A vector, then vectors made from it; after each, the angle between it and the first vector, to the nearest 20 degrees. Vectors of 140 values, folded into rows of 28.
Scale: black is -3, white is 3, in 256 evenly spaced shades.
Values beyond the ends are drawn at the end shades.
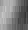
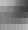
60 degrees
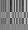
100 degrees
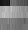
80 degrees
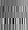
120 degrees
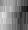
20 degrees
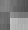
100 degrees
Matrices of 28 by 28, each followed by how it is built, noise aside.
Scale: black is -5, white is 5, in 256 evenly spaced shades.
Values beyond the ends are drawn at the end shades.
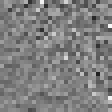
upper triangular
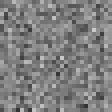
blocks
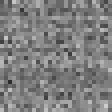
blocks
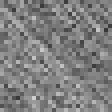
Toeplitz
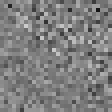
upper triangular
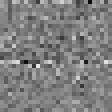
uneven rows
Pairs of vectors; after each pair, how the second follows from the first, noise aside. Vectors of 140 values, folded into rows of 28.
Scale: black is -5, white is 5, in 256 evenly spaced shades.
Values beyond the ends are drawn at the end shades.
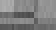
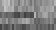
copied.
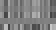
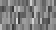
shuffled.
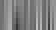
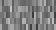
shuffled.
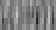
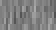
wrapped around, shrunk.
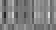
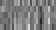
wrapped around.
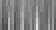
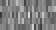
shuffled.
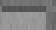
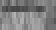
copied.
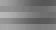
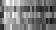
wrapped around, scaled up.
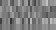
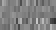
wrapped around, negated, partly zeroed.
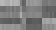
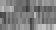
reversed.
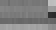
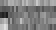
reversed.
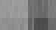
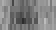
wrapped around.
